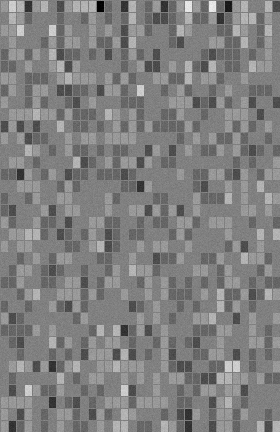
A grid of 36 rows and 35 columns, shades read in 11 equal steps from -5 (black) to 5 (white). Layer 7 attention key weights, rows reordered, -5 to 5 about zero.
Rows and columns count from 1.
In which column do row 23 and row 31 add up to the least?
7
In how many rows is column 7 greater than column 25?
14
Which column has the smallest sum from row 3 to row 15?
16
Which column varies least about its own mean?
6
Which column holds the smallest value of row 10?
33
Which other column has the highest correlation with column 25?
17
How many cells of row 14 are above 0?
8
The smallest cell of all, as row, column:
1, 13
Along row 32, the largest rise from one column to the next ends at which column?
28
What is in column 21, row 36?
2
